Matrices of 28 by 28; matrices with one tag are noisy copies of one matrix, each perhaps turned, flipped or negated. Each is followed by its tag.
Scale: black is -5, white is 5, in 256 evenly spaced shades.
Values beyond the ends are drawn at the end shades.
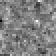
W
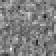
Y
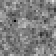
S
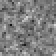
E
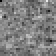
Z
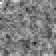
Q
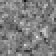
E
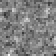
Z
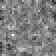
Q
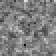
E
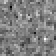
Y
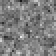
W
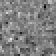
Y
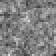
Z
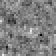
S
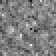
E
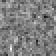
Y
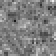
S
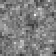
S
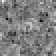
S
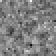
E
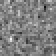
Y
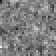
Z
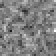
E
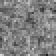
Z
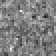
Y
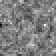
E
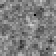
S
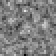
E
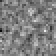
E
